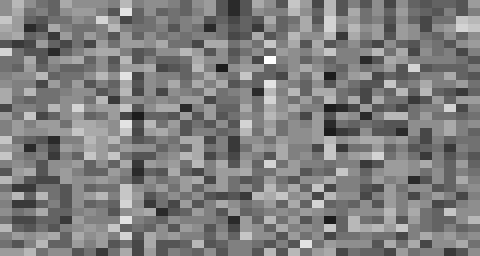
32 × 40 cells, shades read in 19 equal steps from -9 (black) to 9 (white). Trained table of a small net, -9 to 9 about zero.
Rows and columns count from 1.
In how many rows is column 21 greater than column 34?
12
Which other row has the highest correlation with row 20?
18
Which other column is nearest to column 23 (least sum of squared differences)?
7
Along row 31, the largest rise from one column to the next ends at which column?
26
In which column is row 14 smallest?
28
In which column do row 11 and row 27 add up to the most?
33
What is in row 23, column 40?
0
